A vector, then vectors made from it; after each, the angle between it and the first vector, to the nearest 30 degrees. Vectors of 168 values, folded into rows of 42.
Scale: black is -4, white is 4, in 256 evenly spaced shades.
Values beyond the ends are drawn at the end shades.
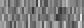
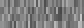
30 degrees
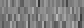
150 degrees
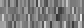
30 degrees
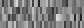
120 degrees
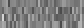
30 degrees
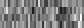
30 degrees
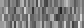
30 degrees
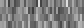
30 degrees
